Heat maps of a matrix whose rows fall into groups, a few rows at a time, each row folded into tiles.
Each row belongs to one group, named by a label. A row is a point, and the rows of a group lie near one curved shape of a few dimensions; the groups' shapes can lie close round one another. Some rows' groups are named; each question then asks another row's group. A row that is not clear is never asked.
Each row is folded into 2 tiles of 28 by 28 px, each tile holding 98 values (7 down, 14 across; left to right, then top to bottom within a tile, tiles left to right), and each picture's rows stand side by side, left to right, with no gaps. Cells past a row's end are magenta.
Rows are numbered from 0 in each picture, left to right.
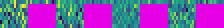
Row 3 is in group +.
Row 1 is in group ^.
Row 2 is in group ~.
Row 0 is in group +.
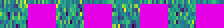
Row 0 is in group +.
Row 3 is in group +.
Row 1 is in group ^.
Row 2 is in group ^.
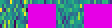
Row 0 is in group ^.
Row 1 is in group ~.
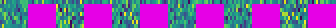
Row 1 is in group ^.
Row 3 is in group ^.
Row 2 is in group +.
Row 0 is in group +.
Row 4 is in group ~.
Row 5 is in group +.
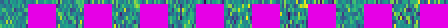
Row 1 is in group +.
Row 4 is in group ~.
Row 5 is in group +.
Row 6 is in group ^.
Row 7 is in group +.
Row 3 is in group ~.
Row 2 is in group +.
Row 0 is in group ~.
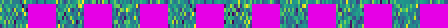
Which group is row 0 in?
^
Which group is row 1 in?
+
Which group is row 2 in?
~
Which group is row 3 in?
^
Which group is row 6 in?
^
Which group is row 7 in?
~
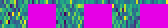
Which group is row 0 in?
+
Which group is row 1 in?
+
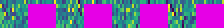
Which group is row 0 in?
^
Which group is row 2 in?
~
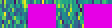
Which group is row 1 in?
^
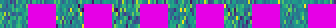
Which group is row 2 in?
^
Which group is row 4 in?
^
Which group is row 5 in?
~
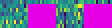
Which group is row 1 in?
+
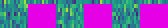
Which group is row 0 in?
+
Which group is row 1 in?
~
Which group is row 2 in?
~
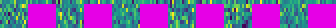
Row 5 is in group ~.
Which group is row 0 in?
+
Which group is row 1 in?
+
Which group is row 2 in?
^
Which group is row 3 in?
+
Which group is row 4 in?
^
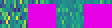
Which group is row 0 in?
+
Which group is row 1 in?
~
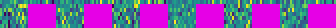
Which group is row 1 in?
~
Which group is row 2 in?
+
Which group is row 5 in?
^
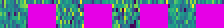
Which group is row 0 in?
+
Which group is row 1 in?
^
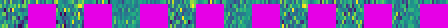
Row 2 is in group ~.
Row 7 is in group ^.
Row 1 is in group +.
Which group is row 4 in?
^
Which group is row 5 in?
+
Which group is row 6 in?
+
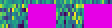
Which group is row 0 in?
^
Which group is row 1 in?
+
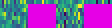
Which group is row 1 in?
+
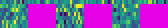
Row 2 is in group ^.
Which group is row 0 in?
~
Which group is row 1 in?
+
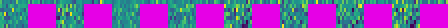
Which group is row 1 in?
~
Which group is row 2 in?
~
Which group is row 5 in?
+
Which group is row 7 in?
^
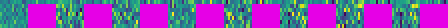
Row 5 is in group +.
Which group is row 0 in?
~
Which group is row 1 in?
^
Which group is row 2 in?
+
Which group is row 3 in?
+
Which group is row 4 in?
+
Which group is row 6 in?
+
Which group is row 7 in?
+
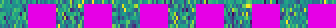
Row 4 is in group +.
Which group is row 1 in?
+
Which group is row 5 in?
~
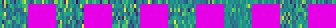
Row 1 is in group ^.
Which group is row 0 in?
+
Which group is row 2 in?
~
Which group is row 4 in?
~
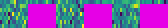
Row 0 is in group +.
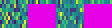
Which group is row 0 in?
+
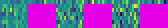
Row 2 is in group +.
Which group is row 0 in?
~
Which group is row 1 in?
+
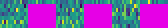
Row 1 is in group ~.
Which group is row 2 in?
~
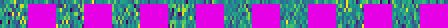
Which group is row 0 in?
+
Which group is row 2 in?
^
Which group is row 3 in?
~
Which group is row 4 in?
^
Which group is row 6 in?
^
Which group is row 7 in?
^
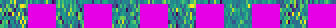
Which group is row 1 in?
^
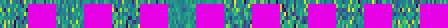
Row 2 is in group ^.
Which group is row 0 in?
^
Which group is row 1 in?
~
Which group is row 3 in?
~
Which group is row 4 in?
^
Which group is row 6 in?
~
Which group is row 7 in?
~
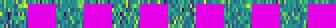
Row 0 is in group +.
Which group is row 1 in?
+
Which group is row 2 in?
+
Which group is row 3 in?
~
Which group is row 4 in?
+
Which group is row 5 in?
+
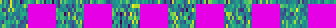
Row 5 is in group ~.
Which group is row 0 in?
^
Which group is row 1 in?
+
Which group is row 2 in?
+
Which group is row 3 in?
+
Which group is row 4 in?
+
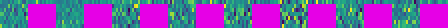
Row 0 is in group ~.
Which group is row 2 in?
~
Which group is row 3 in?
+
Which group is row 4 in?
^
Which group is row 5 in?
+
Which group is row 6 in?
^
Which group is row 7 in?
~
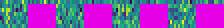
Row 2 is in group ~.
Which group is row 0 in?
~
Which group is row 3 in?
~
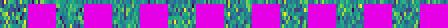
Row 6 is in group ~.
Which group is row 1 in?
^
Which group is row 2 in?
~
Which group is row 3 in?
~
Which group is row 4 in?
+
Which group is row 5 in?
+
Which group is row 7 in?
+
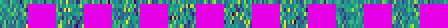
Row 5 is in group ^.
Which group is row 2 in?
~
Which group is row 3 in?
~
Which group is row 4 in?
+
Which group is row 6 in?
~
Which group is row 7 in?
^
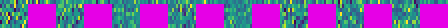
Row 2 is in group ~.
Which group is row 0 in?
+
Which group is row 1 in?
~
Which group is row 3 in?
~
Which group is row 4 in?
~
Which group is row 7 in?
~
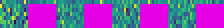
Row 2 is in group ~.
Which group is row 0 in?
^
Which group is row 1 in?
~
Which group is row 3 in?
^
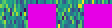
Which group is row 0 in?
^
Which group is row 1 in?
+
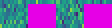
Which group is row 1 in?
^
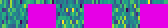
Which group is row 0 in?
^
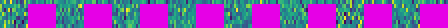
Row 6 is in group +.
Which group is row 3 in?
~
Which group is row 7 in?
^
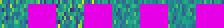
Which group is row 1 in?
+
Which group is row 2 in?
~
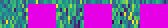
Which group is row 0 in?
~
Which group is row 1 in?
^
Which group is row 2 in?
+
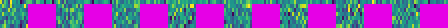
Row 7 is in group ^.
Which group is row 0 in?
^
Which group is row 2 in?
+
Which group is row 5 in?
+
